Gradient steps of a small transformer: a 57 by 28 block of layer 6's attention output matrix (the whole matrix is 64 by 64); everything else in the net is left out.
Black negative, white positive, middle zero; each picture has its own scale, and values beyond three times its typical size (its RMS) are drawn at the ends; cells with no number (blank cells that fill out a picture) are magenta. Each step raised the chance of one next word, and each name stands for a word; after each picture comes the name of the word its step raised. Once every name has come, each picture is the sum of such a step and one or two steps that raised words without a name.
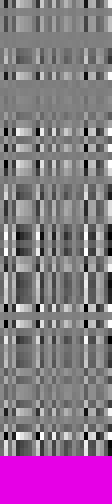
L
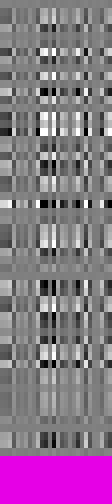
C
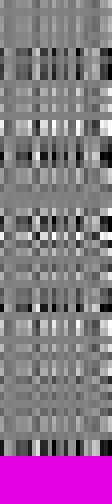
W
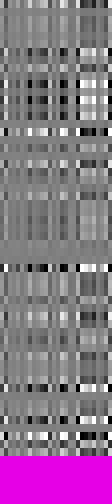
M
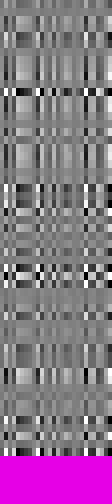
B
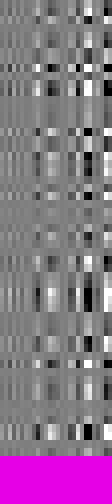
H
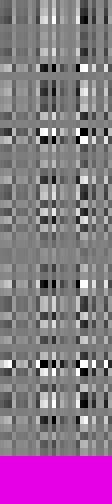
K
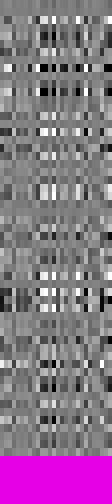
H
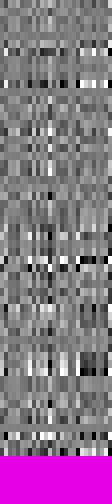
L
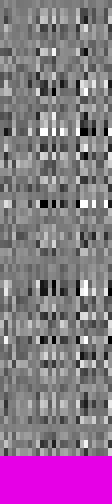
C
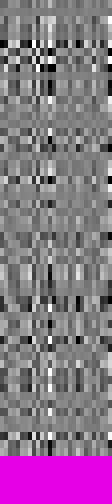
K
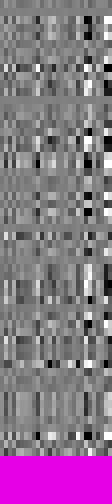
K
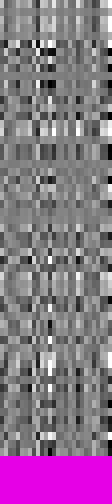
M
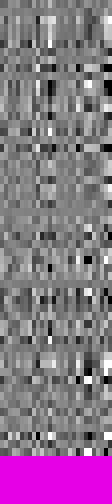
M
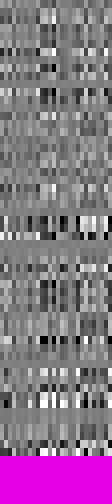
W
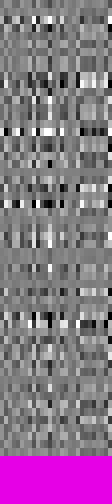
C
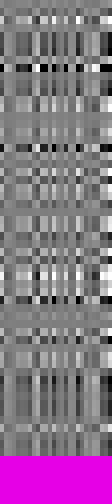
H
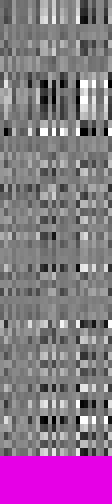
M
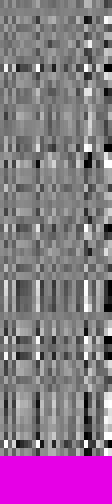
W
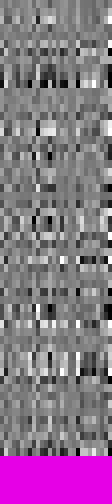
W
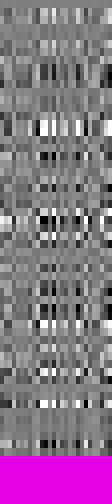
W
